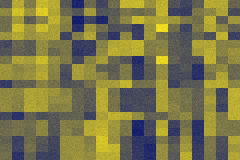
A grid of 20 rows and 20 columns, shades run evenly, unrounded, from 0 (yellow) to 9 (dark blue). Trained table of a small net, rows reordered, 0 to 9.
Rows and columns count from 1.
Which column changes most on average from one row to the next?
12
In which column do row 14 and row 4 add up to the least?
14
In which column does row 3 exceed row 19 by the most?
9
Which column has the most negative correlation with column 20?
19
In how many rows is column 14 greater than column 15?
1
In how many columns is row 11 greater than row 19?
10
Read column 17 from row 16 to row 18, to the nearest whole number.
8 8 8
